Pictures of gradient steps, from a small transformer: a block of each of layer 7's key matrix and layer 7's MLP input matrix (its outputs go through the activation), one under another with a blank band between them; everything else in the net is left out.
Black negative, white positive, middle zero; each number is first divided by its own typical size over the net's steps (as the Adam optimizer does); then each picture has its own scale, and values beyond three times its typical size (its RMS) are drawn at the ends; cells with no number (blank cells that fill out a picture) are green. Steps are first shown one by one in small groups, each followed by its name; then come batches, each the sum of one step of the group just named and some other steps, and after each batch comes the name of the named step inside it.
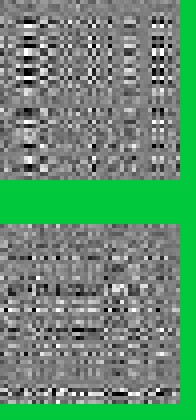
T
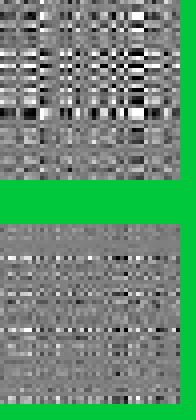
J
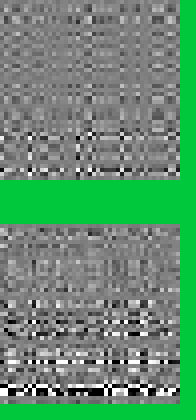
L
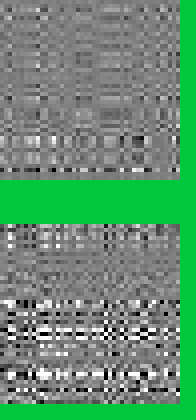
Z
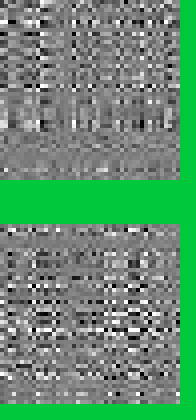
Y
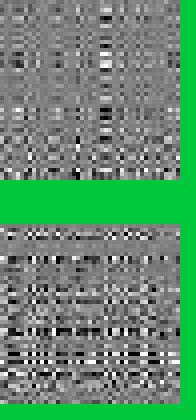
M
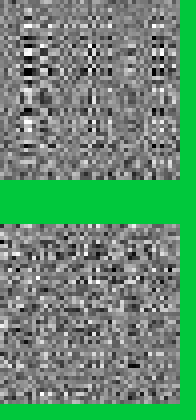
T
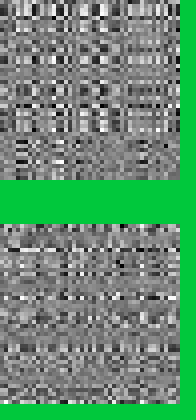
L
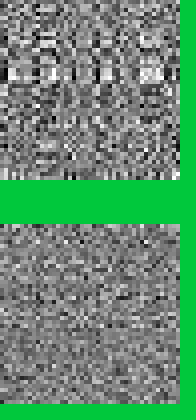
T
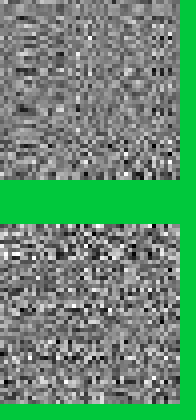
T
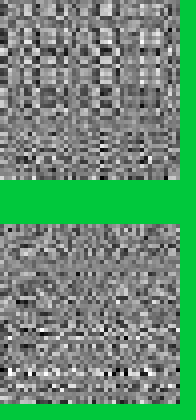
Z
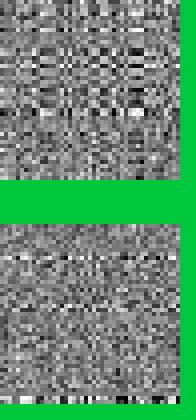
J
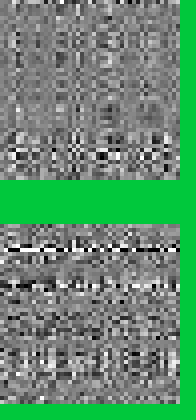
M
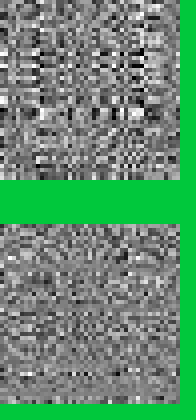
J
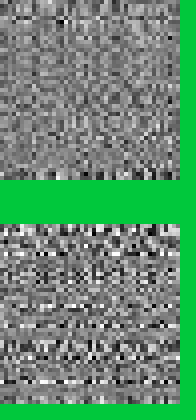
Y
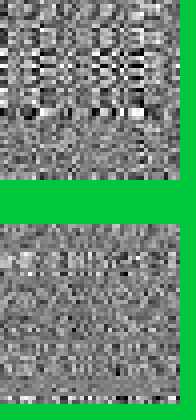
J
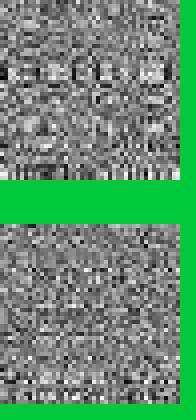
Z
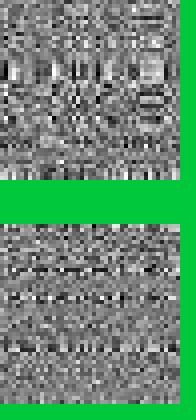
M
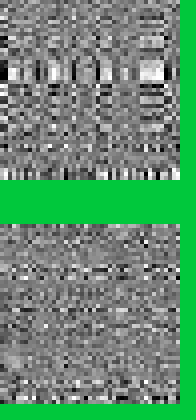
L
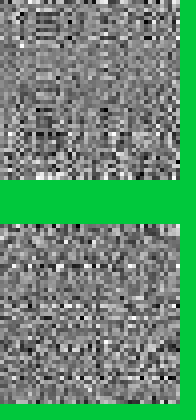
M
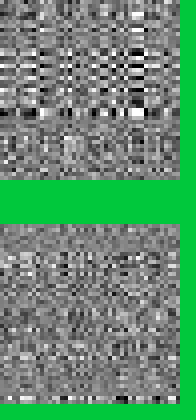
J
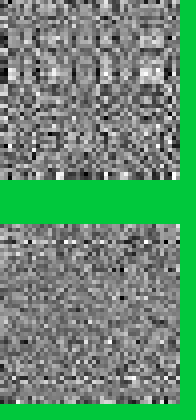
M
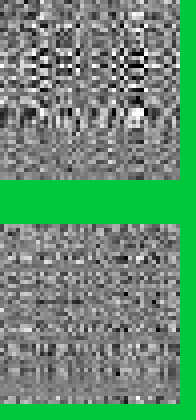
J
